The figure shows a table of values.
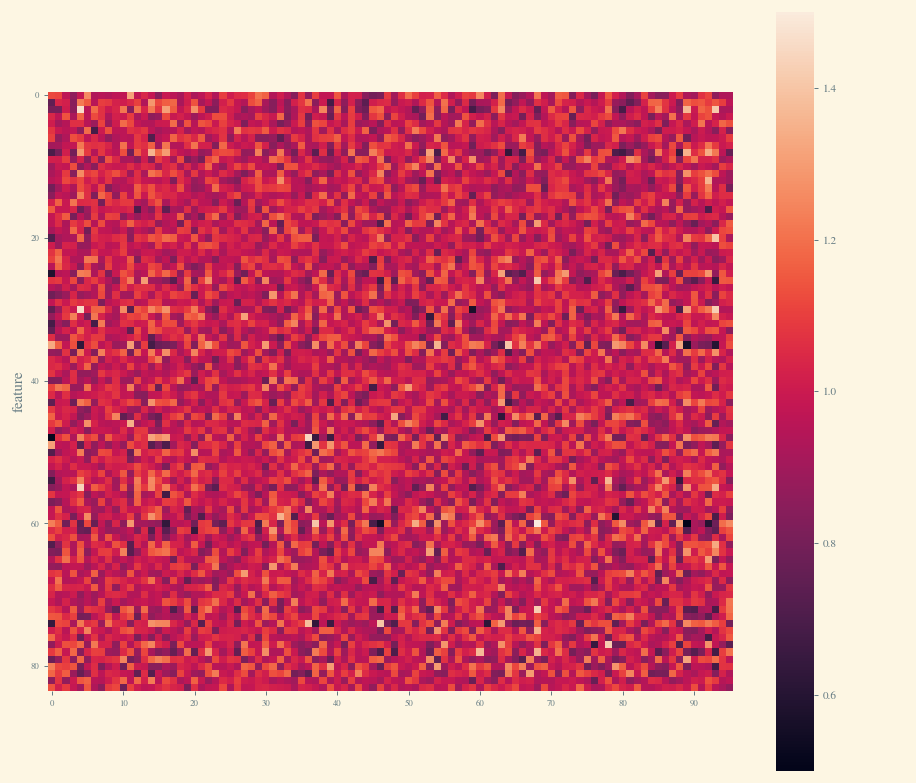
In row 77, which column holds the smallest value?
76
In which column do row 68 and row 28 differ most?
45
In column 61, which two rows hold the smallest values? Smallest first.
74, 48
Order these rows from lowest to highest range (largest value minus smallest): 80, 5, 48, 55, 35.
5, 80, 55, 35, 48
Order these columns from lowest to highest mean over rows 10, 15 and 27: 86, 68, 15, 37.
15, 37, 86, 68
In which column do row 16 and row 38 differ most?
92
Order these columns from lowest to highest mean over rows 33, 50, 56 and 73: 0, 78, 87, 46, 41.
0, 87, 78, 41, 46
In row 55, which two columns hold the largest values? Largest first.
4, 93
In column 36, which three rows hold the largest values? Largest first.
48, 74, 58
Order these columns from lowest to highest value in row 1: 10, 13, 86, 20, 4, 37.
37, 13, 10, 86, 20, 4
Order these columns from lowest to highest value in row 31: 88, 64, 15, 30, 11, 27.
15, 30, 88, 11, 64, 27
